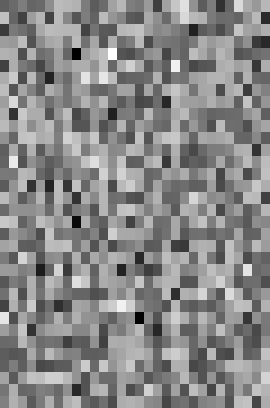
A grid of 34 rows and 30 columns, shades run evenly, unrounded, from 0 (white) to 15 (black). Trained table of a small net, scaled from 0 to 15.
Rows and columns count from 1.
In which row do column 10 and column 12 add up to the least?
7
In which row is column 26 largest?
30
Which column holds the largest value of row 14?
19
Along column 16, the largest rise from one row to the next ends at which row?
27
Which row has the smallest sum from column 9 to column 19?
24
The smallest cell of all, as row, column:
5, 13
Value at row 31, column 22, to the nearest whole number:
11
